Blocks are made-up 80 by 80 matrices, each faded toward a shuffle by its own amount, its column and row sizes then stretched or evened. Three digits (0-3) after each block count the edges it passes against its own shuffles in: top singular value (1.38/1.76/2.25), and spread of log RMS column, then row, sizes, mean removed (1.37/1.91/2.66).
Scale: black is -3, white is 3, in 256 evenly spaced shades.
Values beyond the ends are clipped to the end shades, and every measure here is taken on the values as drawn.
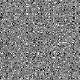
2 2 2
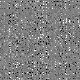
0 3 2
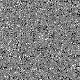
1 0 1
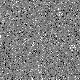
0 0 1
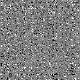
0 2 2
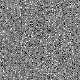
0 2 0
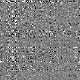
2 3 3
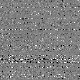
1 1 3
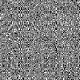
3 2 1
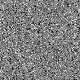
1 0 1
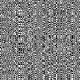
3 3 0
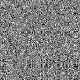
2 1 1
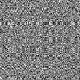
3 0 2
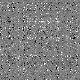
1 2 2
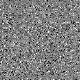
1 0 2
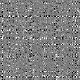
3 3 3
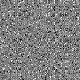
3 1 0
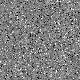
0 0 0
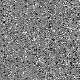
0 2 0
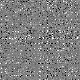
1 2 3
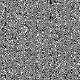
0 3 0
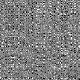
3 2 2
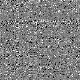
2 1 2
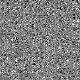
1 2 2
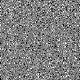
2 1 1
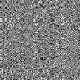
3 1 1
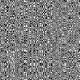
3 3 1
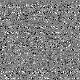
0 0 3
